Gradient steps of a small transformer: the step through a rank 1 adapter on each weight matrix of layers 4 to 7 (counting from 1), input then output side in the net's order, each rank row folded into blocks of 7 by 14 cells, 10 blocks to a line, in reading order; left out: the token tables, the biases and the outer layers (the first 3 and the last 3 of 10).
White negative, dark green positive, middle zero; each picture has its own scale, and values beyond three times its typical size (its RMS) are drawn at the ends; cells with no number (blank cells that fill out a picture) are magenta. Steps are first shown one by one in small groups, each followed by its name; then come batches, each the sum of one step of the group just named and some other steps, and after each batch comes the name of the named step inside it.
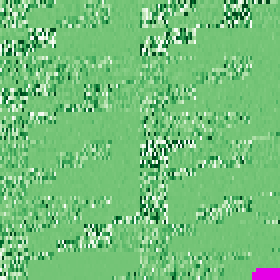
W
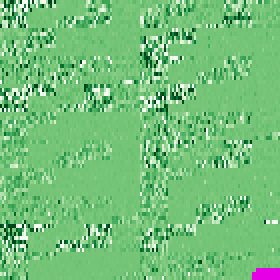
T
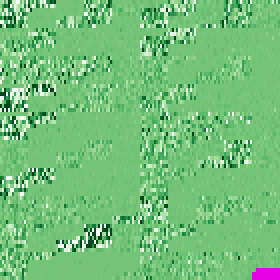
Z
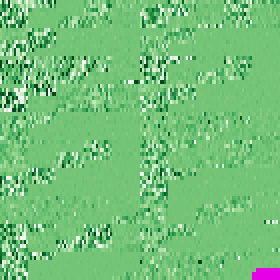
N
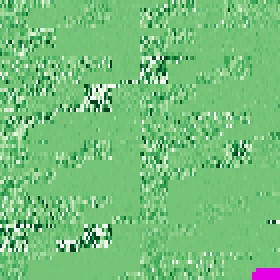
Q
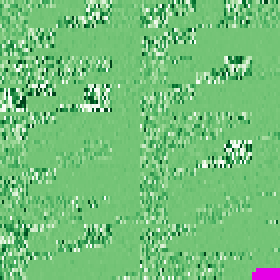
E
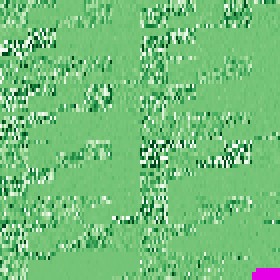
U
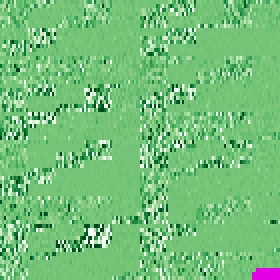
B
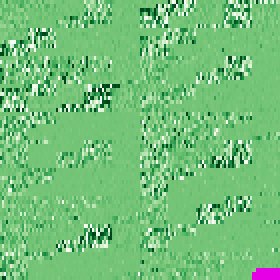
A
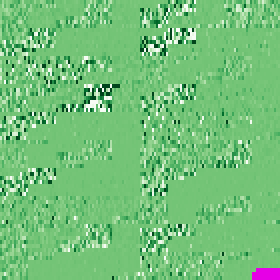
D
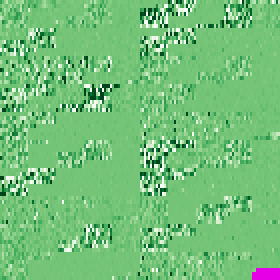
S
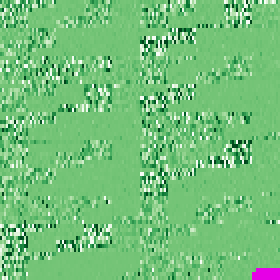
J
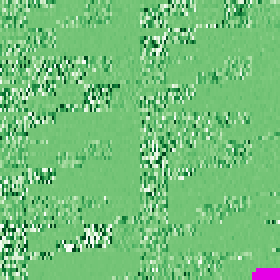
J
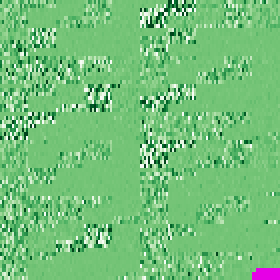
B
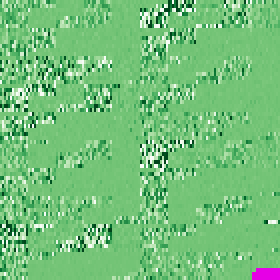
S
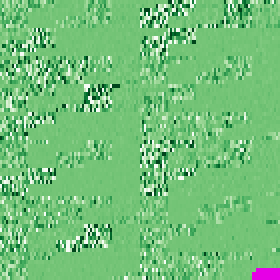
S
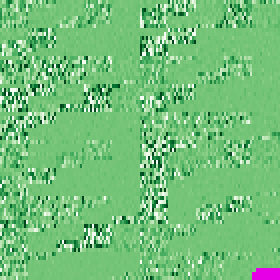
U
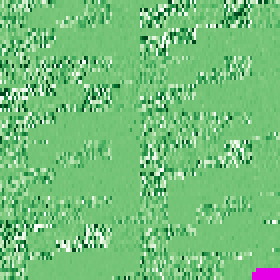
T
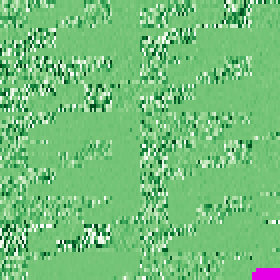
J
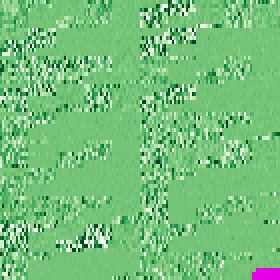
B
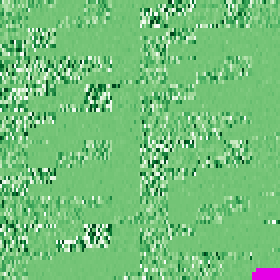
S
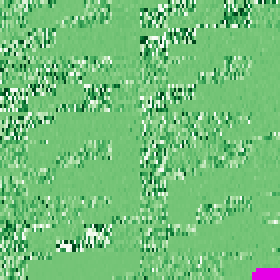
T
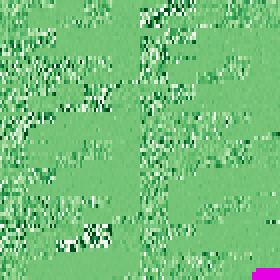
Q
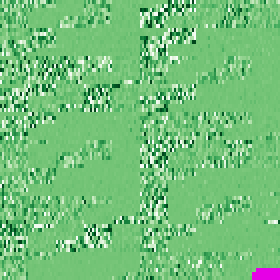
T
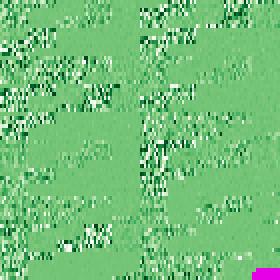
U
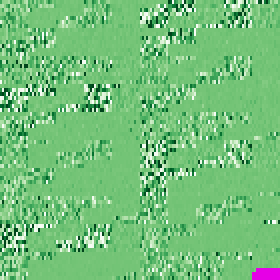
W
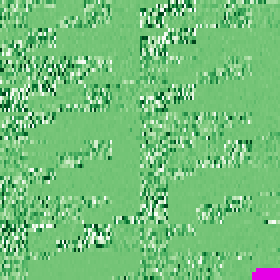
J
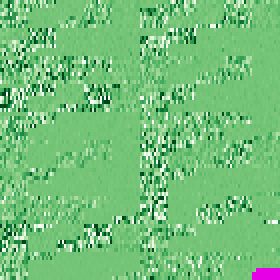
A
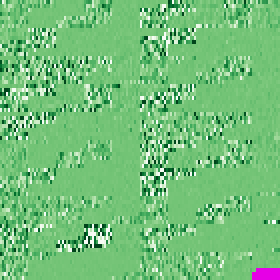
B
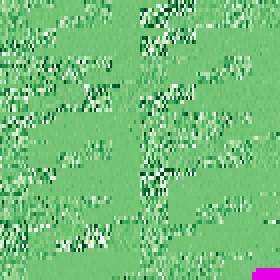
D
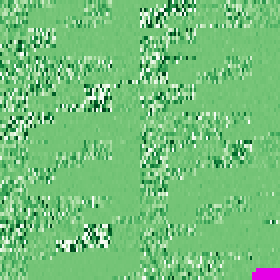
Q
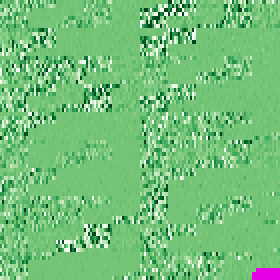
J
